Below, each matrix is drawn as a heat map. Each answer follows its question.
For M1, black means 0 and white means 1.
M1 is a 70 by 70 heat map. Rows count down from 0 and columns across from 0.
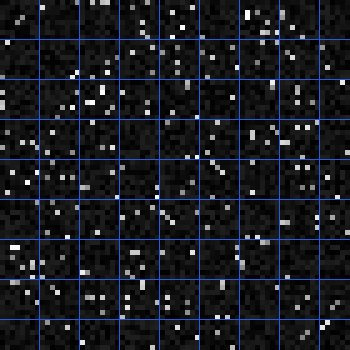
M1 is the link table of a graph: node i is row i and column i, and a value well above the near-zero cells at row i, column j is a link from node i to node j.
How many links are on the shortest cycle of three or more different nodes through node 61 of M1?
3
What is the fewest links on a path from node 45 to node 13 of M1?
6
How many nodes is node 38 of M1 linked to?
3
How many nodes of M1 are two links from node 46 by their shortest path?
3
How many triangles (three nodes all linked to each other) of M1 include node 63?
1
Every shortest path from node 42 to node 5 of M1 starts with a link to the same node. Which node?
node 11
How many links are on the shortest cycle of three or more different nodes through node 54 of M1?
4
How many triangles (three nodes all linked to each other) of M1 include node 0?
3
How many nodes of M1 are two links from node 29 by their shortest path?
9
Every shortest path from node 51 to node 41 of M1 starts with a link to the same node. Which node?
node 12
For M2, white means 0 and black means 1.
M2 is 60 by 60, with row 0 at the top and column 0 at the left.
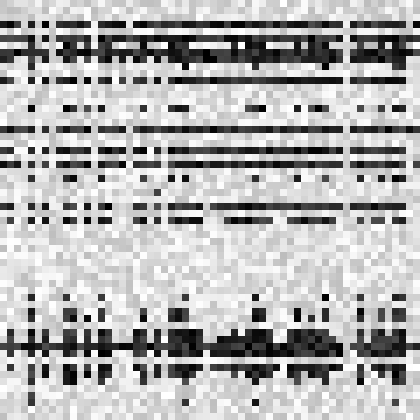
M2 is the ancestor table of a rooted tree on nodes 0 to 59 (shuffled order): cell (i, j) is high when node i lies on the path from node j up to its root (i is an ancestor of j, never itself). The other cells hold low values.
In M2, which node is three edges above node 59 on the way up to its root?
18
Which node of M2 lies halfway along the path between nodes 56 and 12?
54
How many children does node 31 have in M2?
3
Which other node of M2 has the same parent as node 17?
29
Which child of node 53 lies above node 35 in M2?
6
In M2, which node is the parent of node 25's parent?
45
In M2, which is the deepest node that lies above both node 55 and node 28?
48
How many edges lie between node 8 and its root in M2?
8
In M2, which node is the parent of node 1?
47
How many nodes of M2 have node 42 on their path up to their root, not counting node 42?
9
